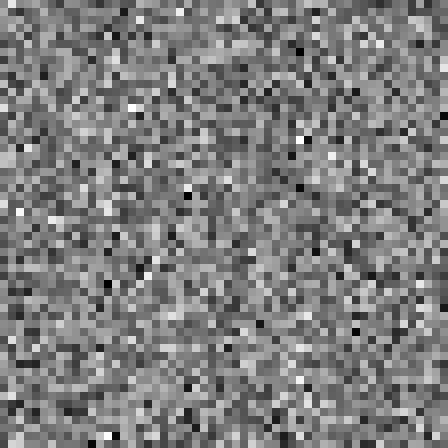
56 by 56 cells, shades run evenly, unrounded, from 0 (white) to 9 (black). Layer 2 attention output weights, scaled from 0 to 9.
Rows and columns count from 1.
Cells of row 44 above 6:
10
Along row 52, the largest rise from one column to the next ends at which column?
24
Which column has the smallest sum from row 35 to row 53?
22
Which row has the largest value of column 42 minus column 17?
14
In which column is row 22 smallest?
47
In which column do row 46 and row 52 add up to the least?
37
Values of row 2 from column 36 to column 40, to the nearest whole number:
2 5 4 6 8
